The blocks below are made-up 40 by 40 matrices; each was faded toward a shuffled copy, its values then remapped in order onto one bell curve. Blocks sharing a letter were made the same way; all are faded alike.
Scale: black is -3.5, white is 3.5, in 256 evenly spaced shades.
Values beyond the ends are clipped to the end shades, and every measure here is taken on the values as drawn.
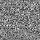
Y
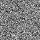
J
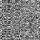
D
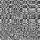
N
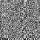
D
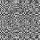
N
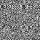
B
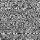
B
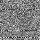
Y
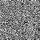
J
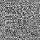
D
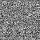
J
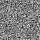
J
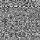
B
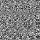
D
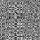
N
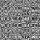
N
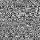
B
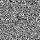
J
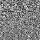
Y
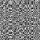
N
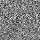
J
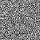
D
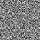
D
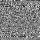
Y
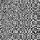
N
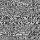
Y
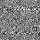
Y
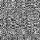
D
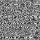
Y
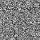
J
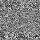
Y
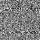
Y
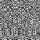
D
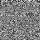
Y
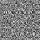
D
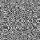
D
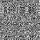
B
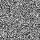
J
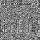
D
